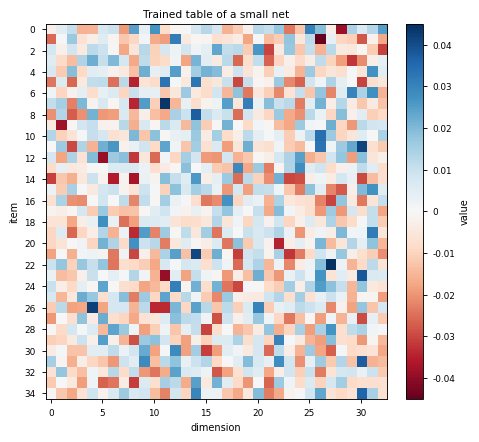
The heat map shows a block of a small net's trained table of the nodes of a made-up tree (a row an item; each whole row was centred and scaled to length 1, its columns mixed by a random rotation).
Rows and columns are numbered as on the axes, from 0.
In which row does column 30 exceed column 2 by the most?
11
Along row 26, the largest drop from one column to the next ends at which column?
5
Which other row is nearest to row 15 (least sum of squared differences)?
4
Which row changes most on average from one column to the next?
26
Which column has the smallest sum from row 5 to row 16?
8
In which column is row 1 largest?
12
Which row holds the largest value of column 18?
13
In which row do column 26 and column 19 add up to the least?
1
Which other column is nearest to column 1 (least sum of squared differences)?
19
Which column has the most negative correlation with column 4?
29
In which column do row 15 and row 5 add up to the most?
14
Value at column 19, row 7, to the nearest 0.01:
0.03
